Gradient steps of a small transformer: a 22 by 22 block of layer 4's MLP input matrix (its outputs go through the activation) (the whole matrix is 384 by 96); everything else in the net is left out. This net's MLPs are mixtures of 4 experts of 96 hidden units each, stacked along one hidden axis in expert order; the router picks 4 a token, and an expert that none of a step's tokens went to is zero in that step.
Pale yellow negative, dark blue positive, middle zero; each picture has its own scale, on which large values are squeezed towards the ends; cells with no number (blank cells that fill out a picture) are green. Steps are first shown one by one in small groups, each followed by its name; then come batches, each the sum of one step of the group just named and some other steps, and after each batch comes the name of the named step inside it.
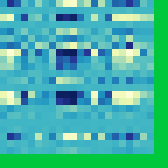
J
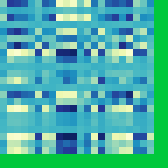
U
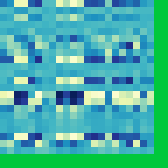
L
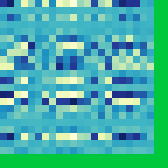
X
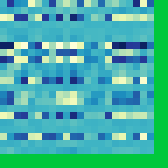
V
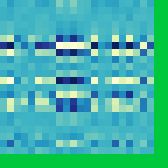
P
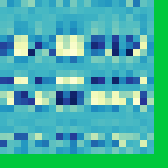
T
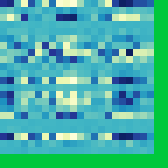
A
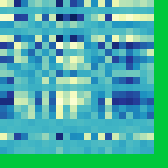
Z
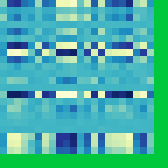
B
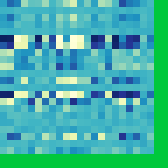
X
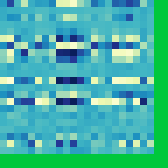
P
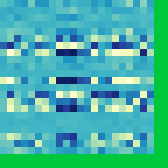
P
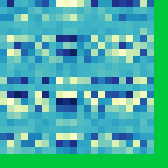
L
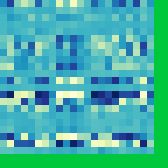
X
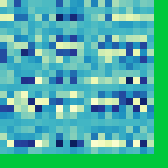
Z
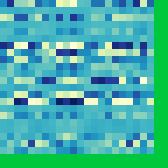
V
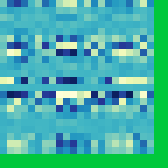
B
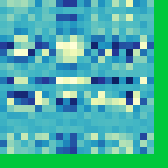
T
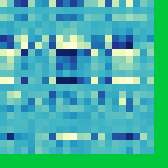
J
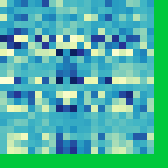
U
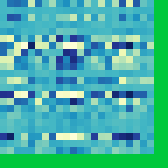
X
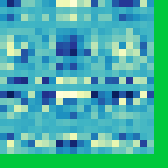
X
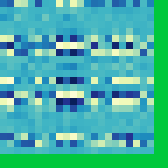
P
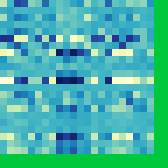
U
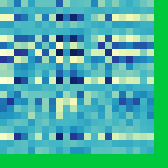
Z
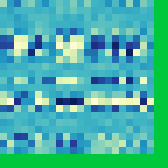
T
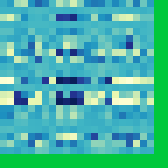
L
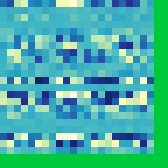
L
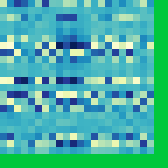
A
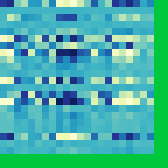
J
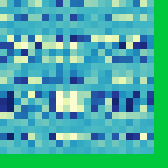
V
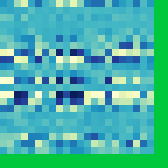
L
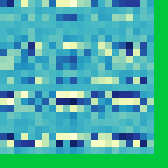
X
